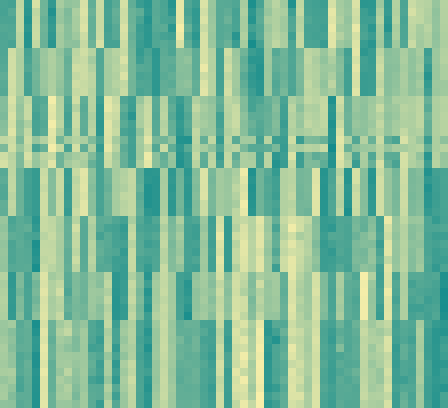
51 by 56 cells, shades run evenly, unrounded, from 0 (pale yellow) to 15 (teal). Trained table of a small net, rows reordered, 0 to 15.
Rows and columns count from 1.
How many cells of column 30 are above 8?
9
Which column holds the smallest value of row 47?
33
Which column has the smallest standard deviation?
8
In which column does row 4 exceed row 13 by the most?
7
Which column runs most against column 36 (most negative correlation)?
14
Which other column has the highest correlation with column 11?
16
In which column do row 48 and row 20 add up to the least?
37
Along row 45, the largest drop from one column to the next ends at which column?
6
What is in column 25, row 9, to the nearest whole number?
10
